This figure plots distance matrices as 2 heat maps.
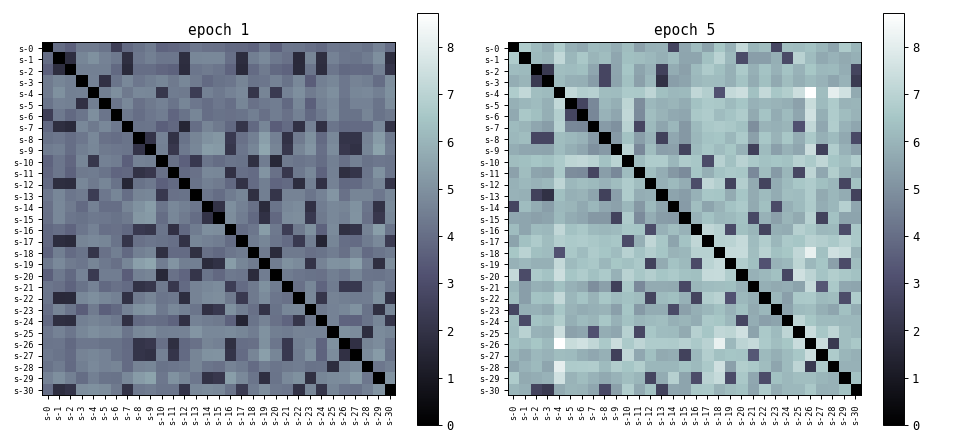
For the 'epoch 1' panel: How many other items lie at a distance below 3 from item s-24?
7
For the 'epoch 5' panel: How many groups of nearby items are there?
10
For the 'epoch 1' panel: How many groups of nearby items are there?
7
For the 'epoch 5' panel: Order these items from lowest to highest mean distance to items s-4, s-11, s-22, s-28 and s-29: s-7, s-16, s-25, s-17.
s-16, s-7, s-25, s-17
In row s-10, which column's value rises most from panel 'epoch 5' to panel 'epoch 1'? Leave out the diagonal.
s-17
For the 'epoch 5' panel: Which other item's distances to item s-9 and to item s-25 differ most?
s-27
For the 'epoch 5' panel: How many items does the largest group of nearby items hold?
5
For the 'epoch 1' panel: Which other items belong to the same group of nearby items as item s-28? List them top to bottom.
s-25
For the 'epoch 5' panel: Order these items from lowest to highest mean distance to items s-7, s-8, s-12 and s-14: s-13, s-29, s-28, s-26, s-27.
s-13, s-29, s-27, s-28, s-26
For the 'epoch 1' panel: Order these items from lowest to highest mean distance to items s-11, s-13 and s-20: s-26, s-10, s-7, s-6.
s-10, s-26, s-7, s-6
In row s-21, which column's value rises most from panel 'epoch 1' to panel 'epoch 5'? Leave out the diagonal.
s-26
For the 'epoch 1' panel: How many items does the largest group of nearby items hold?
8
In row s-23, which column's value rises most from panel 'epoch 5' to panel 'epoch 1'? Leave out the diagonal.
s-0
